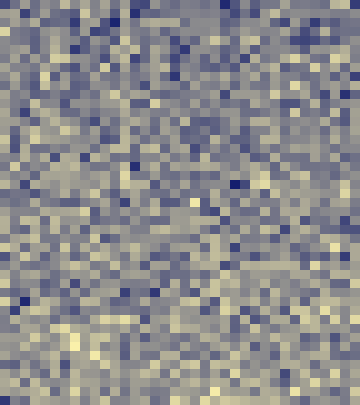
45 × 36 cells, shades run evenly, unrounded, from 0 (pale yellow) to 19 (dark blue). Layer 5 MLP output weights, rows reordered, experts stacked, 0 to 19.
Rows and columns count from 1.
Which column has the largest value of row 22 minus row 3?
4
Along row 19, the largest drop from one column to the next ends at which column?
15
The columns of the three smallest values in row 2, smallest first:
9, 28, 13
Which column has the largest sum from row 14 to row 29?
24
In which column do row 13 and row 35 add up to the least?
30
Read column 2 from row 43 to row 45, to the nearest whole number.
5 8 10
